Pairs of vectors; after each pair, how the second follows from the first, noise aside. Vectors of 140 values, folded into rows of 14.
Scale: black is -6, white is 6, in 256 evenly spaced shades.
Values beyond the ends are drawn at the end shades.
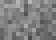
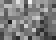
scaled up.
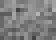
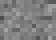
wrapped around, partly zeroed.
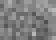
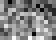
negated, scaled up.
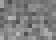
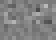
wrapped around, negated, partly zeroed.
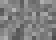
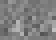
wrapped around, negated, partly zeroed.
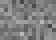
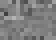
reversed, partly zeroed.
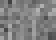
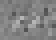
wrapped around, partly zeroed.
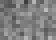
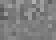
wrapped around, partly zeroed.
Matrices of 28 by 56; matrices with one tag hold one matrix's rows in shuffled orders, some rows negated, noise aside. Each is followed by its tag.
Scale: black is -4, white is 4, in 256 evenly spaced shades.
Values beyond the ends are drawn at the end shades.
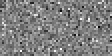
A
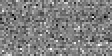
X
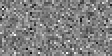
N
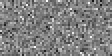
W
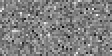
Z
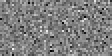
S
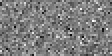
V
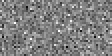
N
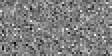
N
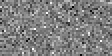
W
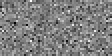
N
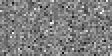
S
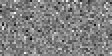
N
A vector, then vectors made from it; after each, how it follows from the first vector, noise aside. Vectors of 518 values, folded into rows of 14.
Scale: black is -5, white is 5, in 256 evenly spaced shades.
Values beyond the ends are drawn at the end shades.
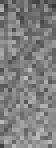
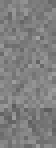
wrapped around, shrunk.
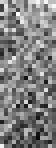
negated, scaled up.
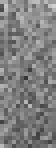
negated.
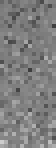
reversed, negated, partly zeroed.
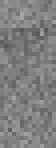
wrapped around, shrunk.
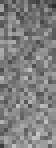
copied.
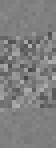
reversed, negated, partly zeroed.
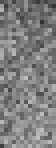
copied.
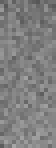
shrunk.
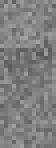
wrapped around, shrunk.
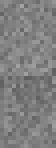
wrapped around, shrunk.
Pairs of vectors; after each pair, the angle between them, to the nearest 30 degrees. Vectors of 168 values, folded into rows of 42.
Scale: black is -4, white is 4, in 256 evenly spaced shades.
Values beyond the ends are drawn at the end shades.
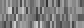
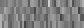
90 degrees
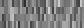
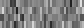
90 degrees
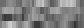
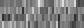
60 degrees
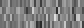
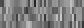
60 degrees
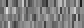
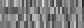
120 degrees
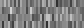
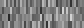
30 degrees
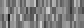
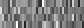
90 degrees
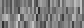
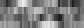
90 degrees
